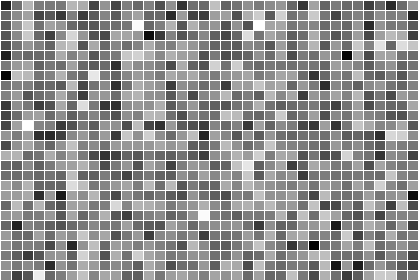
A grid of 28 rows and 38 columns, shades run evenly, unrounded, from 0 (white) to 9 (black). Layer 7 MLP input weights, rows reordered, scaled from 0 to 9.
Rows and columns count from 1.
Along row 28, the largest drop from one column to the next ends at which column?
4
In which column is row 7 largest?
11
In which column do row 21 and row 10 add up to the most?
36
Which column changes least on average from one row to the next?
26
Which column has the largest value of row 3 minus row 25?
34
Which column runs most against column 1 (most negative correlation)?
33
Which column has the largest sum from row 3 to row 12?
1
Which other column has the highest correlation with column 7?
23
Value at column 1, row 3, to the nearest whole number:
6
